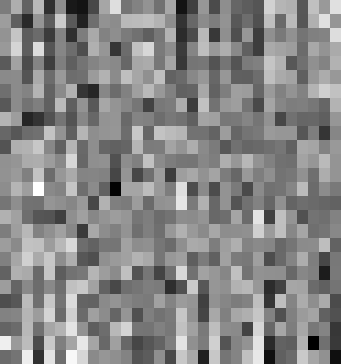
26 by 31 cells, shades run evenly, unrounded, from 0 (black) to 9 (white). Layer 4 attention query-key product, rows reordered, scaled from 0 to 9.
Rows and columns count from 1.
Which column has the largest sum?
7
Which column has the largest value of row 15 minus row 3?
17
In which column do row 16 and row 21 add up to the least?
25
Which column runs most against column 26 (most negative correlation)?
23
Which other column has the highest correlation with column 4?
14
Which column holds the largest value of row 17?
24
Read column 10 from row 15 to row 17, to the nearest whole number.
6 5 5
